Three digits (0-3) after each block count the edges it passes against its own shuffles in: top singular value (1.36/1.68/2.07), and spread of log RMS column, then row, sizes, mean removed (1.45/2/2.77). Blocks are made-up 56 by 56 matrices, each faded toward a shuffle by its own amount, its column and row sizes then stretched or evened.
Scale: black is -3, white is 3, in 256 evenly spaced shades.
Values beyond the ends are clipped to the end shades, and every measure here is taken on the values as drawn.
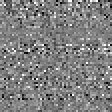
0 0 3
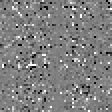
0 2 2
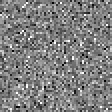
1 0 0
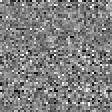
2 1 2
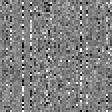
2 3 0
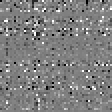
0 2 3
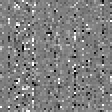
0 3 0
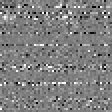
1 0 3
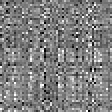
3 3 0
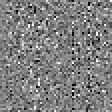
1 2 0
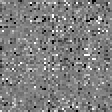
0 1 2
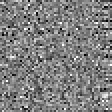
2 1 1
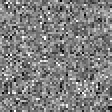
2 1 0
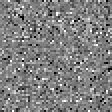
0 0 1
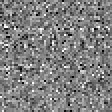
1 1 1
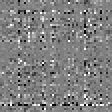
1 3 3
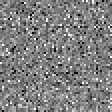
1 0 0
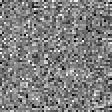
2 1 0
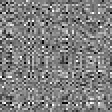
3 2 2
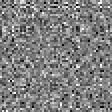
3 1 1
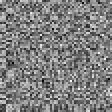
3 0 0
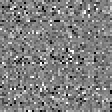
1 1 2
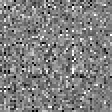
2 2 1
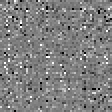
2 2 1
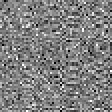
3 0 0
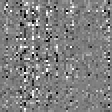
1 3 1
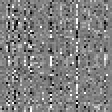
3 3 0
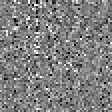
2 1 0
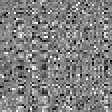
3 1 1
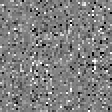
0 2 0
